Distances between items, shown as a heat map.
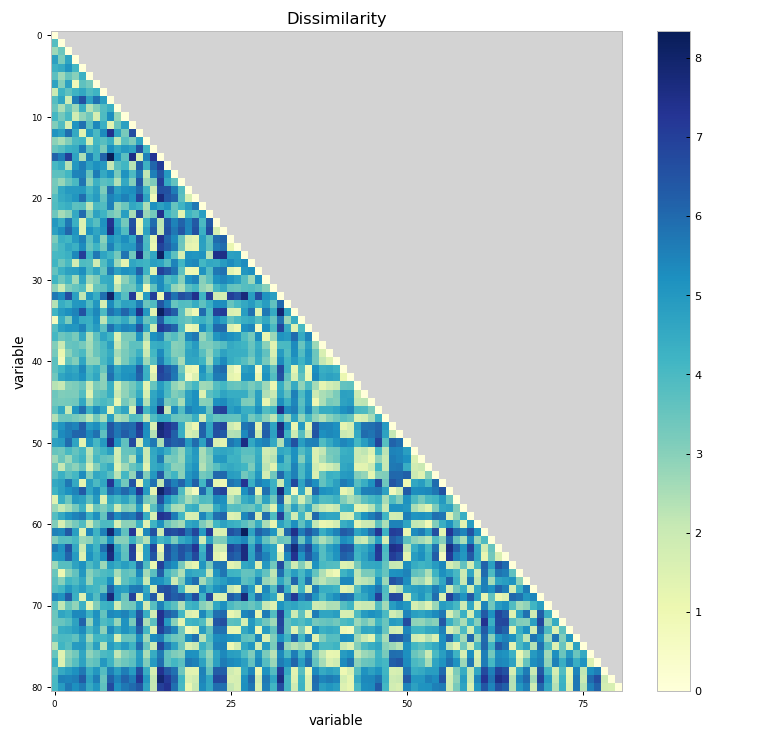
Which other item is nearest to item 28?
10
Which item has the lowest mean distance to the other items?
43
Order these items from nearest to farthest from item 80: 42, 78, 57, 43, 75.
42, 78, 75, 57, 43
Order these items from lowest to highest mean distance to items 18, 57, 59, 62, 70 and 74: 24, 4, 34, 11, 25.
25, 11, 34, 4, 24
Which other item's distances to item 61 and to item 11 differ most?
8
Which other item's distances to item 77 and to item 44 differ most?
21
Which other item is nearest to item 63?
32
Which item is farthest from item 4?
27
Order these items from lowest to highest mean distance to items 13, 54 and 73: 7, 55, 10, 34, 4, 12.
7, 34, 10, 4, 55, 12
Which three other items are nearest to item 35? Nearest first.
0, 57, 7
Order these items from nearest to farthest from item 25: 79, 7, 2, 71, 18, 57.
71, 79, 57, 7, 18, 2
